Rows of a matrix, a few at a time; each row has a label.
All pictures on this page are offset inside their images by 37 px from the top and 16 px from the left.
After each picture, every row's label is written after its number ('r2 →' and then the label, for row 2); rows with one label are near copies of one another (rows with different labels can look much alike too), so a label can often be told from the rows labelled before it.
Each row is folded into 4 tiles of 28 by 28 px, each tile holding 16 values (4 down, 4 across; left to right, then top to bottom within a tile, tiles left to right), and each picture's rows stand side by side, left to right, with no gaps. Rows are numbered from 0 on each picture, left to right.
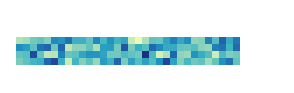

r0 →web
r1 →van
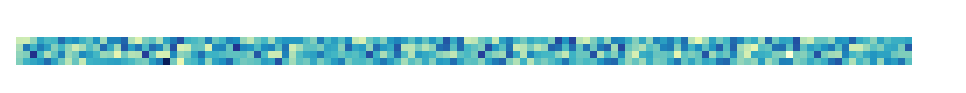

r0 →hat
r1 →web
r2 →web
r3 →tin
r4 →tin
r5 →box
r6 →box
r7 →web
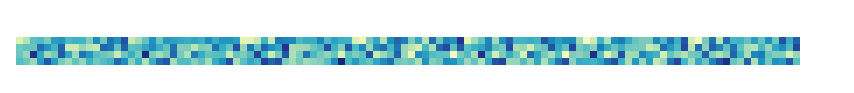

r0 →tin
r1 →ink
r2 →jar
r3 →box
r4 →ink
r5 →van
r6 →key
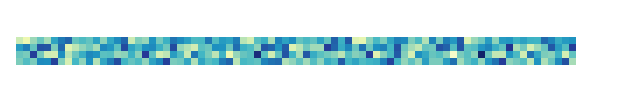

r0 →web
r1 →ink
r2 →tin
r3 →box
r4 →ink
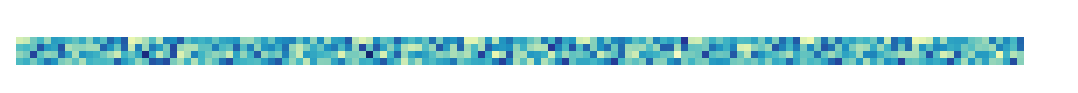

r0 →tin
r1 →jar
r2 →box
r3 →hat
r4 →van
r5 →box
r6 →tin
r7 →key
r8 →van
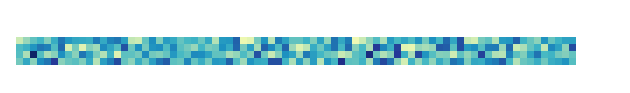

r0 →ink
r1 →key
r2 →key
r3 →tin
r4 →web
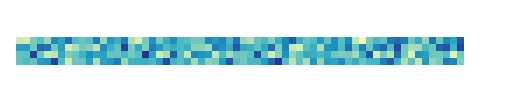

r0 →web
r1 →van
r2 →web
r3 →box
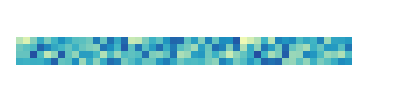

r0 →van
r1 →box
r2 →jar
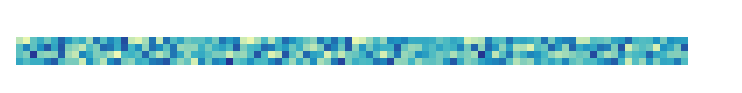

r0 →box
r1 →key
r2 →van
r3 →jar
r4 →hat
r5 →web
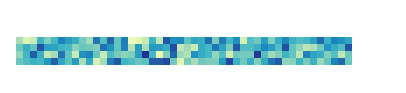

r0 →van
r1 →jar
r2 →ink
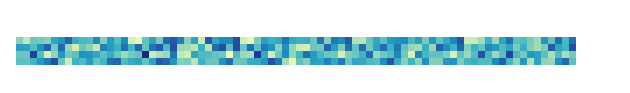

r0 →web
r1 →box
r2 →hat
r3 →box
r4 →van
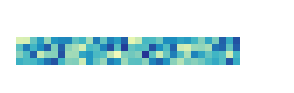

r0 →box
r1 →tin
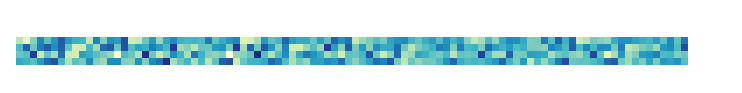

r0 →box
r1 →ink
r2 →hat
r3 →jar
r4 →van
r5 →web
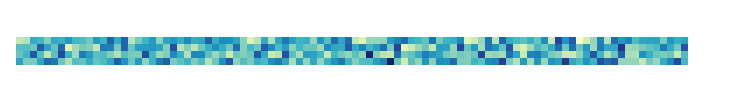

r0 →tin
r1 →ink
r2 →van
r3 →web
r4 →key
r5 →jar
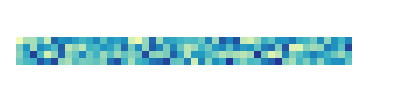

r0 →jar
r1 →key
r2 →web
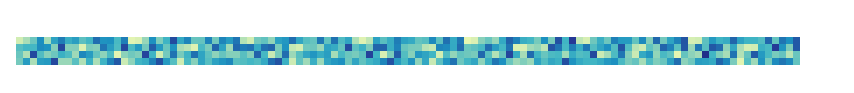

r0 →ink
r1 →hat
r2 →web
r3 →van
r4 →tin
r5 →box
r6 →hat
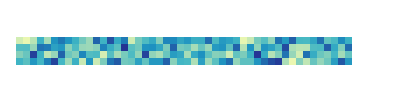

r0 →van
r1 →ink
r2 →jar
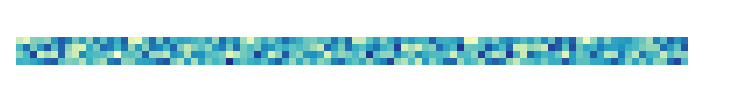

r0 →box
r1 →key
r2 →van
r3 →ink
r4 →tin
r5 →van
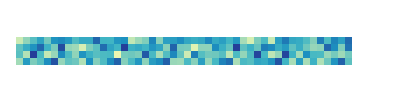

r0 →ink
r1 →ink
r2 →van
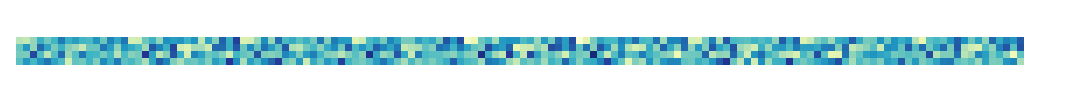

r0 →hat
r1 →tin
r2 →key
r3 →tin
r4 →tin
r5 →hat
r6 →key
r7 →web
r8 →box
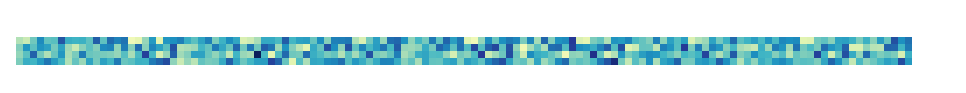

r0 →hat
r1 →jar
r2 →hat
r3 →box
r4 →box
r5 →web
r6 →hat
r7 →tin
